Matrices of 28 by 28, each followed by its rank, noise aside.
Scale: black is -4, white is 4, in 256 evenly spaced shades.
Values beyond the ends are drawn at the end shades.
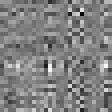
three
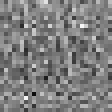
five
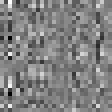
three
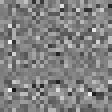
five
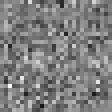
six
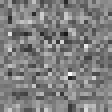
five
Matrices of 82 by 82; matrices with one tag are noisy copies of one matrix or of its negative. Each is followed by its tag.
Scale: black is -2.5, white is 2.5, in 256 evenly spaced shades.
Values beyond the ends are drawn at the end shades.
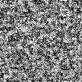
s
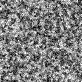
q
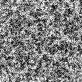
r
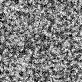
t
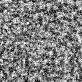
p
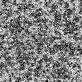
r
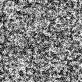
t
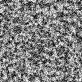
p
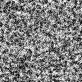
t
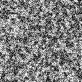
q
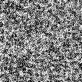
t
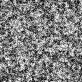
r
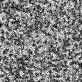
t
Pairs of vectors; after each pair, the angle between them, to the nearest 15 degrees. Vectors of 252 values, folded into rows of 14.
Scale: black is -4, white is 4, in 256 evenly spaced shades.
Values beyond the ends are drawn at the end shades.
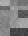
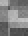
45 degrees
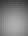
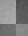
90 degrees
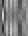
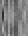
135 degrees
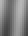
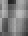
45 degrees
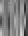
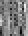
135 degrees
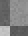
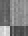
15 degrees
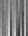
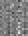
120 degrees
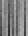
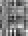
60 degrees
